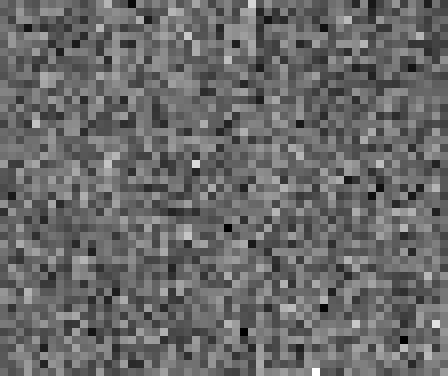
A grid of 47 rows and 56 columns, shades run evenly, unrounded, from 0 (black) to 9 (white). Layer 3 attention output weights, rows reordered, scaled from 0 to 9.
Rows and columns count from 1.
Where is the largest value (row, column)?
47, 40
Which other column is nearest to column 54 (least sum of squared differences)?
56
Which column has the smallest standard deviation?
1
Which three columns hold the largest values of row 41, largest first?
55, 45, 29
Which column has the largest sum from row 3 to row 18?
15
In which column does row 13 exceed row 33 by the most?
35
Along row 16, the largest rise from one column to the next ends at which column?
5
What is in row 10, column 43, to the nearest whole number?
2
